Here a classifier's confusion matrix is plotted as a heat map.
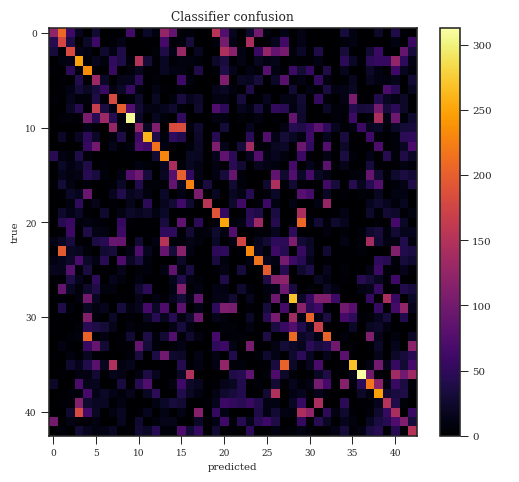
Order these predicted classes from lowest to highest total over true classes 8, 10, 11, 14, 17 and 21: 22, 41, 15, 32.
22, 41, 32, 15
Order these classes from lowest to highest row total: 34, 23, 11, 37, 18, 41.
34, 18, 41, 11, 37, 23
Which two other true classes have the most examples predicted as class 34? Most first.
37, 29
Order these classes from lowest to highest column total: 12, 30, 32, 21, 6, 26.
6, 12, 21, 30, 32, 26
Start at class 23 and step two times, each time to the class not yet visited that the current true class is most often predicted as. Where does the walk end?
20
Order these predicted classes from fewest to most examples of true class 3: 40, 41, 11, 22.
22, 11, 41, 40
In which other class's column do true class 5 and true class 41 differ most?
0
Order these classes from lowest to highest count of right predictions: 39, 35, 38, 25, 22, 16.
39, 22, 25, 16, 38, 35
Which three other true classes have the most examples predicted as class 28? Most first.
32, 30, 22
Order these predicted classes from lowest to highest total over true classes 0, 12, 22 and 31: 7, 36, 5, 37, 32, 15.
36, 15, 32, 7, 37, 5
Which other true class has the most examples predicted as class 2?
25
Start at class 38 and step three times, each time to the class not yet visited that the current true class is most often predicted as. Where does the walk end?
15
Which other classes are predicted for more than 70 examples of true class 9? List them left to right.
4, 6, 28, 38, 40
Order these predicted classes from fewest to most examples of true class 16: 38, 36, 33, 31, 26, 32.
31, 36, 33, 32, 38, 26
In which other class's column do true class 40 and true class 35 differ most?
27
